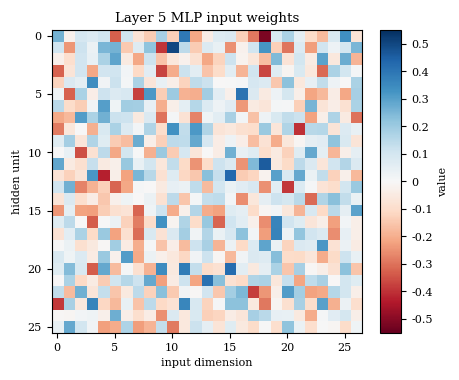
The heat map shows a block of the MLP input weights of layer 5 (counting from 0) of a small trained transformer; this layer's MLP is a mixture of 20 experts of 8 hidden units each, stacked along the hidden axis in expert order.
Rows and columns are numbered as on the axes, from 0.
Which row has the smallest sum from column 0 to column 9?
15
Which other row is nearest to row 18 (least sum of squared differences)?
24
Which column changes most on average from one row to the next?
18
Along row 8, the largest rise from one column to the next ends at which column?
22
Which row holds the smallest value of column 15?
1
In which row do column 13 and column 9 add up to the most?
16
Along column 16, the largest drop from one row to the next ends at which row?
6
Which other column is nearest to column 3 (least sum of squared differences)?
14
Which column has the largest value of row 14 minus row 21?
21
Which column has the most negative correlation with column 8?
9
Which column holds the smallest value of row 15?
7
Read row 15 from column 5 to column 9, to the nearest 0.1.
-0.1 -0.1 -0.3 0 0.1
